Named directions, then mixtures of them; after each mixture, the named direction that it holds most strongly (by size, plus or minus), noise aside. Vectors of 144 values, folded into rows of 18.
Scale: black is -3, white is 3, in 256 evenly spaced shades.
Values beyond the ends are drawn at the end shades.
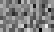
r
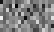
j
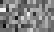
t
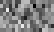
j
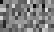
t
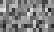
t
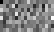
j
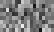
r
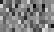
j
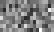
r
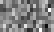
r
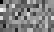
t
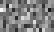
t
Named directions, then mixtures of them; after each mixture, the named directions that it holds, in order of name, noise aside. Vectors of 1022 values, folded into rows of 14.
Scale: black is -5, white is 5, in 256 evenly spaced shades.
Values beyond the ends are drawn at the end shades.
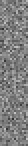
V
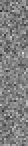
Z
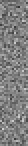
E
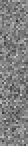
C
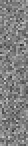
C, V.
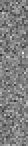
Z.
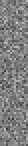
V.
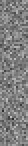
V, Z.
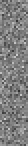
C, E.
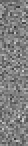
E.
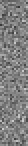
E.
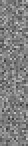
V.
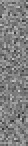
E.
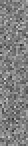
C, V.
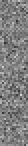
C, V.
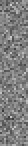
V, Z.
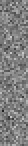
V, Z.
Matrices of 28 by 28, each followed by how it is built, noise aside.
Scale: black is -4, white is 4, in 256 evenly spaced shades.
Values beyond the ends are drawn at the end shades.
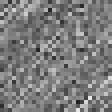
Hankel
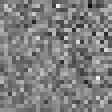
upper triangular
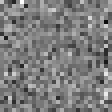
uneven columns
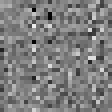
uneven columns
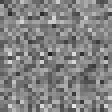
repeating columns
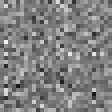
uneven columns
